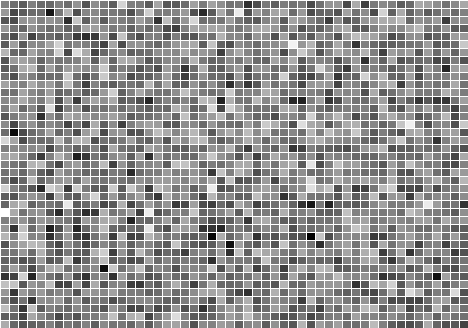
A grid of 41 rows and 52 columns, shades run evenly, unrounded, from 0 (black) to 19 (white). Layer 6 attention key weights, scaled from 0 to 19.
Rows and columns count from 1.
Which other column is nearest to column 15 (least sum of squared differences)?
16
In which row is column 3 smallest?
39
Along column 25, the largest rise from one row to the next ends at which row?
30
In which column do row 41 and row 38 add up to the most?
25
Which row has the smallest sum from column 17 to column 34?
26
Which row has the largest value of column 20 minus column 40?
36
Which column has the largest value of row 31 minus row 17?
2
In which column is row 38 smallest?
4
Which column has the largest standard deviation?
24
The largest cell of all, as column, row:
1, 27
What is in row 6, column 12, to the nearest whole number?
5
